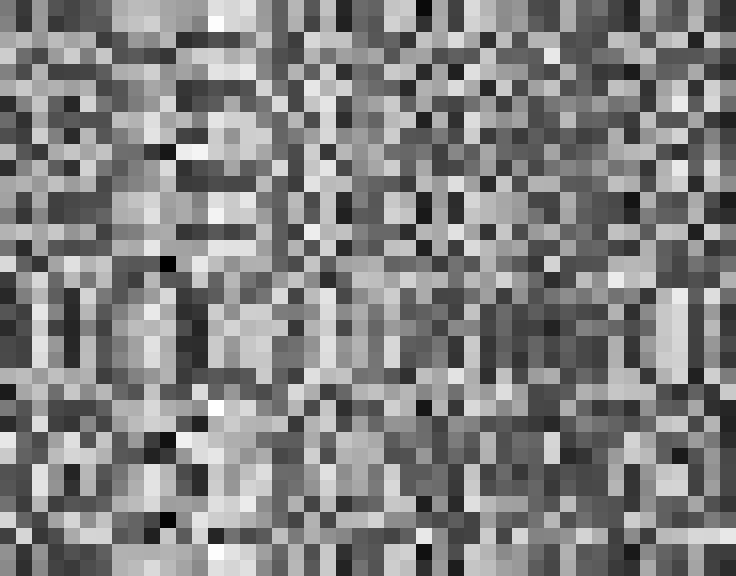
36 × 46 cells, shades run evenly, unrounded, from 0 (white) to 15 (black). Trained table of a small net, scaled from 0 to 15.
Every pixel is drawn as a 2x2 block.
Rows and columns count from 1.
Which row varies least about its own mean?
4
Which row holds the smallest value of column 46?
34
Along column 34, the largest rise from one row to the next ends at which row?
13
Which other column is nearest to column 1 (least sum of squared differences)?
35
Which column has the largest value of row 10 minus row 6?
43
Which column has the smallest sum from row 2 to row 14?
21
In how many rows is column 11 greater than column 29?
13
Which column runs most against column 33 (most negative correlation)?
17
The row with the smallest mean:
18
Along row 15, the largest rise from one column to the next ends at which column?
44
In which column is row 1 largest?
27
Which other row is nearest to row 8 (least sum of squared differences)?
16
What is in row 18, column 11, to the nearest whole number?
10
